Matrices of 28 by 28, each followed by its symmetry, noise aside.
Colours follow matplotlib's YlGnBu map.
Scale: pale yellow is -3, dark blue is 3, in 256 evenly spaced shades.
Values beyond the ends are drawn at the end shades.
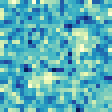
symmetric.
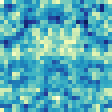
mirrored left to right.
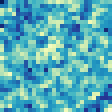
symmetric.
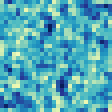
same after a half turn.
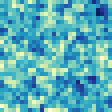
no symmetry.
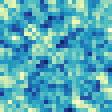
symmetric.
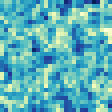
no symmetry.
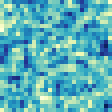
no symmetry.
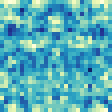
mirrored left to right.
